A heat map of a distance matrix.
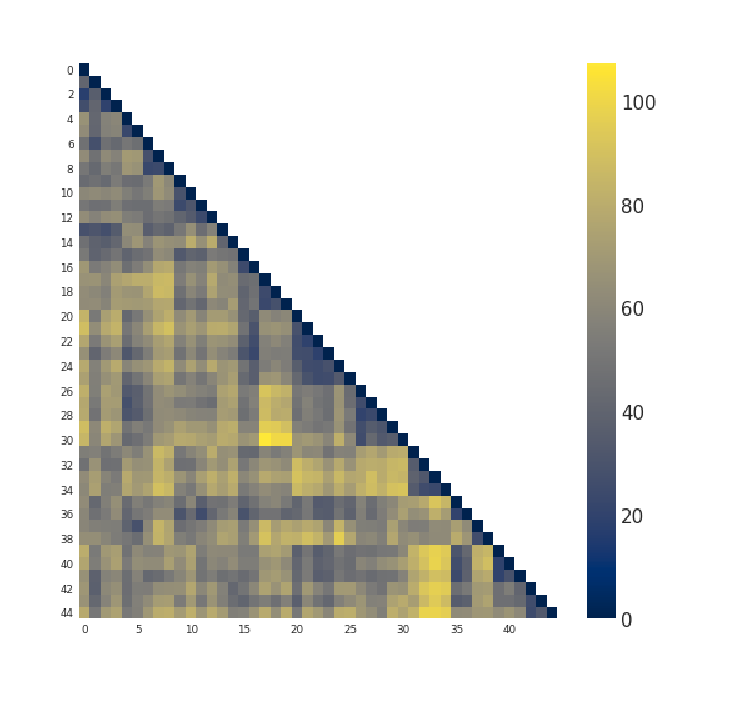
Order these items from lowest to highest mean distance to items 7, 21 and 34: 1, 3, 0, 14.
1, 3, 0, 14
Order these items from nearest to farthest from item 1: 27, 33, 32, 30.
27, 30, 32, 33
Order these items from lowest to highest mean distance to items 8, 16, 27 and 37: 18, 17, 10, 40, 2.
10, 2, 40, 18, 17
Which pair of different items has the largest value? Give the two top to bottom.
17, 30
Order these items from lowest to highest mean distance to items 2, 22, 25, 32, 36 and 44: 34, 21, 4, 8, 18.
4, 21, 18, 34, 8
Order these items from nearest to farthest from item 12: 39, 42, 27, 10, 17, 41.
10, 27, 41, 39, 42, 17
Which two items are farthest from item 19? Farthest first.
30, 29
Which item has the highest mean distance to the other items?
33
